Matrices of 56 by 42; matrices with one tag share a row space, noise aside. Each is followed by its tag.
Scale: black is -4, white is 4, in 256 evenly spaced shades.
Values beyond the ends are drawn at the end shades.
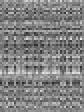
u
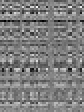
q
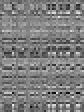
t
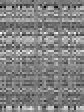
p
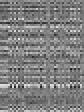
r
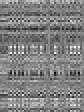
r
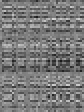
t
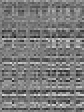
t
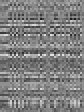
r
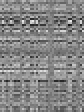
q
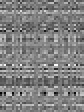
p
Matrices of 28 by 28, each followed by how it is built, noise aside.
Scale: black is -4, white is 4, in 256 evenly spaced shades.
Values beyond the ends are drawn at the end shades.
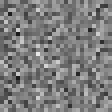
repeating rows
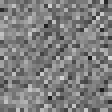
Hankel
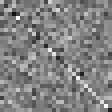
diagonal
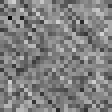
Toeplitz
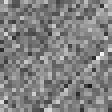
Hankel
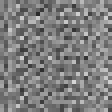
repeating rows
